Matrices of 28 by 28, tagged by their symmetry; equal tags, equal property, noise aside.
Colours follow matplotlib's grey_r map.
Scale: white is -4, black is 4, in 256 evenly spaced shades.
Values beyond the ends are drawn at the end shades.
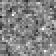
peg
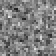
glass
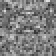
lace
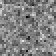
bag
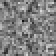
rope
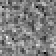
glass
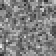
glass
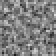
glass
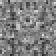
lace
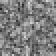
bag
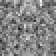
lace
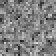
peg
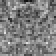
lace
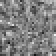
glass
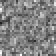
bag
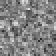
peg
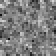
peg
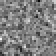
glass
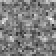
lace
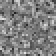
peg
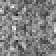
rope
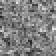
glass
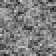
bag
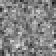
bag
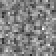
rope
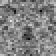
lace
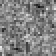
bag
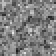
peg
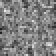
bag
